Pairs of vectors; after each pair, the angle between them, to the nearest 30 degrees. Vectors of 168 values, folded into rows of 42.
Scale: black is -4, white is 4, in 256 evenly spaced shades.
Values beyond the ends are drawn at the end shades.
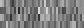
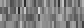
60 degrees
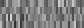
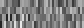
150 degrees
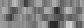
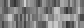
150 degrees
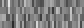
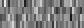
150 degrees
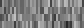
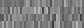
60 degrees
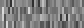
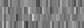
60 degrees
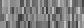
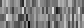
30 degrees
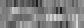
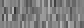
90 degrees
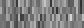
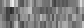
120 degrees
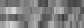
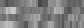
30 degrees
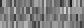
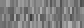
90 degrees
